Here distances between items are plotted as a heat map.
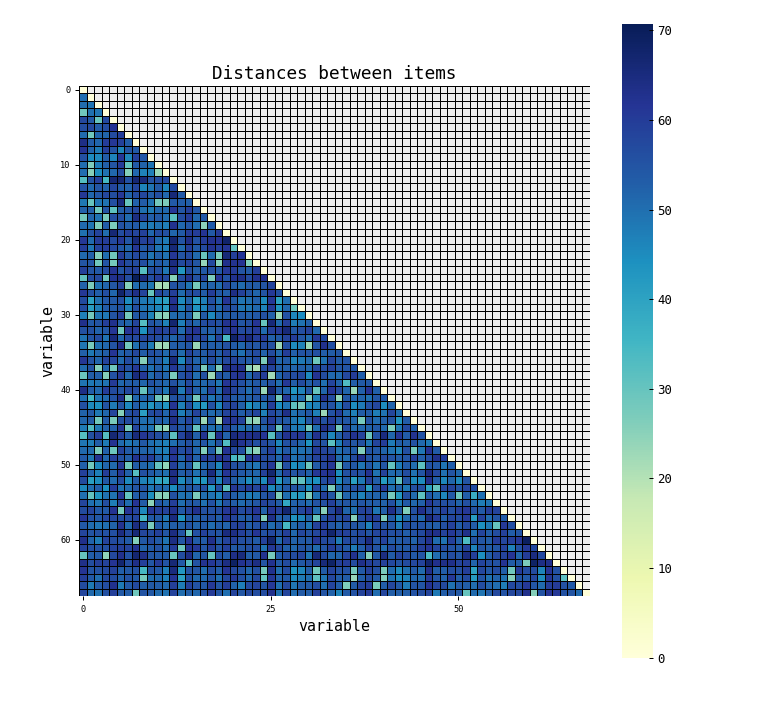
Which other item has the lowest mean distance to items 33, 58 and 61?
53
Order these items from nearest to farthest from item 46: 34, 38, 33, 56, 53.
38, 53, 33, 34, 56
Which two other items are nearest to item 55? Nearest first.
9, 58
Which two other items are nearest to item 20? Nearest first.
21, 49
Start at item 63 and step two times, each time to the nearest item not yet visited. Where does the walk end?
14
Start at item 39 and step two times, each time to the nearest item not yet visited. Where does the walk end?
35
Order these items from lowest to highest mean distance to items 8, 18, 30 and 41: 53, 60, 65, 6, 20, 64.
6, 65, 64, 53, 60, 20
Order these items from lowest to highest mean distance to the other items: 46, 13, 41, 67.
41, 13, 67, 46
